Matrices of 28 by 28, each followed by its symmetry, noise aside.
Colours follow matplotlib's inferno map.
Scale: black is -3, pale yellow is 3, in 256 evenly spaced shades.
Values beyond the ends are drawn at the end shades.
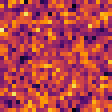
no symmetry.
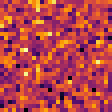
no symmetry.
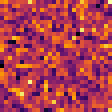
symmetric across the other diagonal.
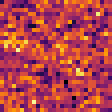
no symmetry.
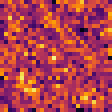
symmetric across the other diagonal.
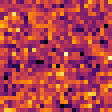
no symmetry.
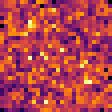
symmetric across the other diagonal.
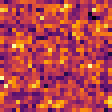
same after a half turn.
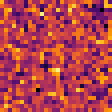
symmetric across the other diagonal.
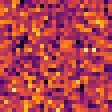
no symmetry.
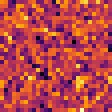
symmetric.
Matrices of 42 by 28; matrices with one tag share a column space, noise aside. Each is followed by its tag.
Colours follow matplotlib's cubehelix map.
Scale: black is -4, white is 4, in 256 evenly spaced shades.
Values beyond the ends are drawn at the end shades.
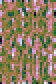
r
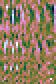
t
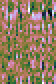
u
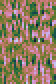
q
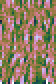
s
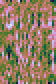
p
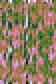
p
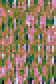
s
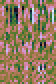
t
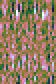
u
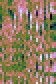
u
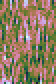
s
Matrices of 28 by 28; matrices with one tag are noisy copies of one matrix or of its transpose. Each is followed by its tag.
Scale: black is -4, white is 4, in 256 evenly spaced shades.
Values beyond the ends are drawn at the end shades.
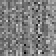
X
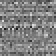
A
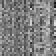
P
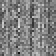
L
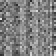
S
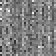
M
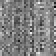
P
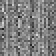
L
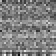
S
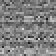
X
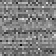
L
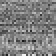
P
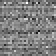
L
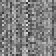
A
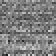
P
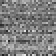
P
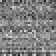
S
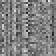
A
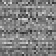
L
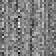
L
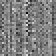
A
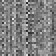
A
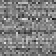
L
